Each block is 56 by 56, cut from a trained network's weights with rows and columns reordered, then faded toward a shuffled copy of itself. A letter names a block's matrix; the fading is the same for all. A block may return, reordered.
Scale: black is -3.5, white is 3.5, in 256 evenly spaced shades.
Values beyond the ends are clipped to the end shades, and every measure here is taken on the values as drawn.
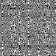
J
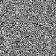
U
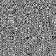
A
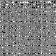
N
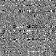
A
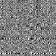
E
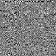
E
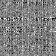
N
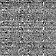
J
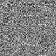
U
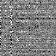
J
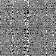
J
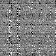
J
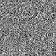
A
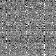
J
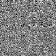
E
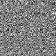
A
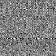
E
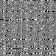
N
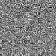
U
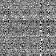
J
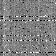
N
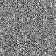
A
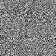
U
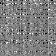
N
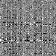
N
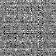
J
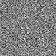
U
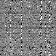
J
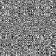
E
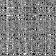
N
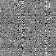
J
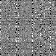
J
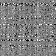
N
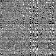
J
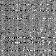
N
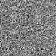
U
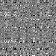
A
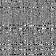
N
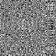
A
